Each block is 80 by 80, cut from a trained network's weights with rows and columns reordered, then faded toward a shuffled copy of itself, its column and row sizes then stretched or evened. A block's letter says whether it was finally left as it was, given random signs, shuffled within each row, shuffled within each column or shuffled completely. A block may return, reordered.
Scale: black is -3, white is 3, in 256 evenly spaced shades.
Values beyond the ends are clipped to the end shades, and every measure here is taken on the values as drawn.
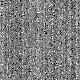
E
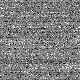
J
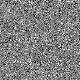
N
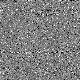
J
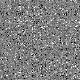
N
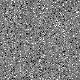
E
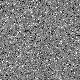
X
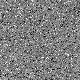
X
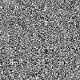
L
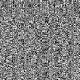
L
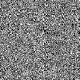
L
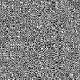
L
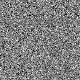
J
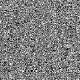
L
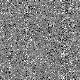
N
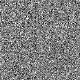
N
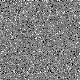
J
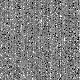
E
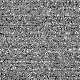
J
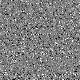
J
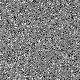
X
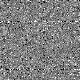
N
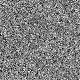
X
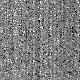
L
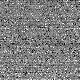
J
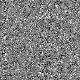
E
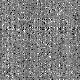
L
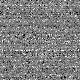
J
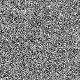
E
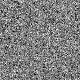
E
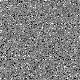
J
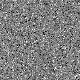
X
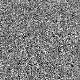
N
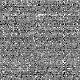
L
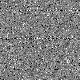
J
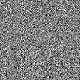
L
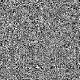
L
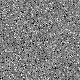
X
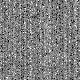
E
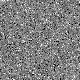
X
